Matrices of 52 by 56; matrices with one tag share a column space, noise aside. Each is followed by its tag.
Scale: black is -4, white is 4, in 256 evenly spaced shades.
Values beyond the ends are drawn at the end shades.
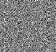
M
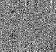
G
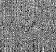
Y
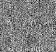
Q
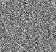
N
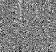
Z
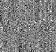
Y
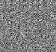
N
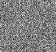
N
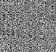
N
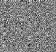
M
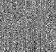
G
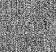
Q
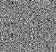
M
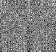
G
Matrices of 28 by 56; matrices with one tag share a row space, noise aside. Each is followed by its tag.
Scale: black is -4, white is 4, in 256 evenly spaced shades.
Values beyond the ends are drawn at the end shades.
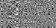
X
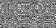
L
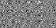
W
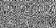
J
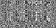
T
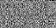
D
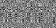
W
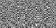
T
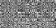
L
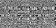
L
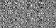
W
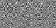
W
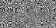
W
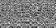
L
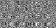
T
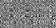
J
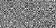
J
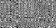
X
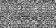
L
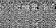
L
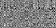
J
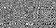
J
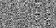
T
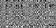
D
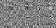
J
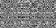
L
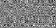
J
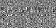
W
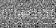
L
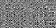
D
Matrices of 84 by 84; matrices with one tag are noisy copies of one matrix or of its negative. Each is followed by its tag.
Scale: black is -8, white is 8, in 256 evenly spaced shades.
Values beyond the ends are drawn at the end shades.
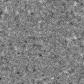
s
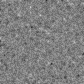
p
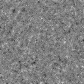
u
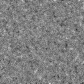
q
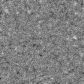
s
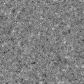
u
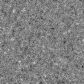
u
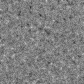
p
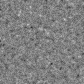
p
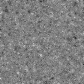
s
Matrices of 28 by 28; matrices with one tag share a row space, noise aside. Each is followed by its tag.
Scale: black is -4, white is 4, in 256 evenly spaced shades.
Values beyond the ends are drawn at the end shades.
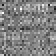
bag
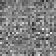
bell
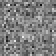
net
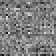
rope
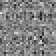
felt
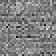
rope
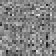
bell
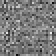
net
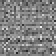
net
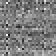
rope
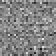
felt
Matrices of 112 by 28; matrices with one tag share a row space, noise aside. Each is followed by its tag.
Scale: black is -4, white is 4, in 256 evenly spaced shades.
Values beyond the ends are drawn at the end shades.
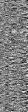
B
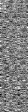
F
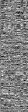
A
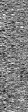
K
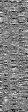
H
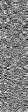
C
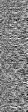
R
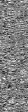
K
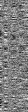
H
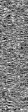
K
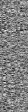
K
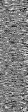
B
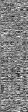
A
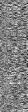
R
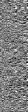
R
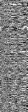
R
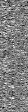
K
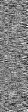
B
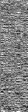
A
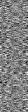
C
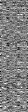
F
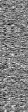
K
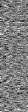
F
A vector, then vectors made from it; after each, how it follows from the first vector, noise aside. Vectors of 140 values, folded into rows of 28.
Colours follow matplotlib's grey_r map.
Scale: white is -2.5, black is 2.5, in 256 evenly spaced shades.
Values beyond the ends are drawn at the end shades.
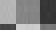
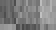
negated, shrunk.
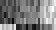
negated.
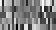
sign-scrambled.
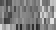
negated, partly zeroed.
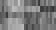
wrapped around, negated, shrunk.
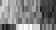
copied.
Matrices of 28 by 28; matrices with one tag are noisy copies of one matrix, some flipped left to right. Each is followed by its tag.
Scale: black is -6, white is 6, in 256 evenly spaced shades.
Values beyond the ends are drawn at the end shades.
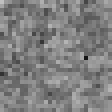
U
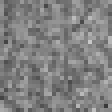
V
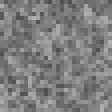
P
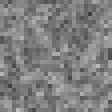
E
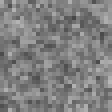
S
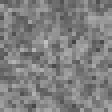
P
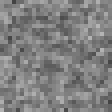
S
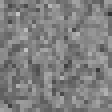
V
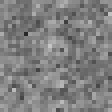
U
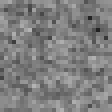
U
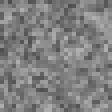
P
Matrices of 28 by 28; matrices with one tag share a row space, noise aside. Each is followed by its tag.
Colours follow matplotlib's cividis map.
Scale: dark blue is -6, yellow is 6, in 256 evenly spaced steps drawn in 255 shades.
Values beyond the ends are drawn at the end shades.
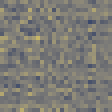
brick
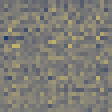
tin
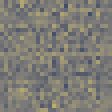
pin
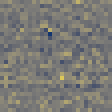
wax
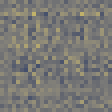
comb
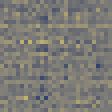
pin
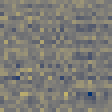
brick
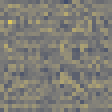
wax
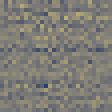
pin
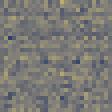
wax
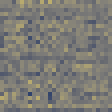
brick
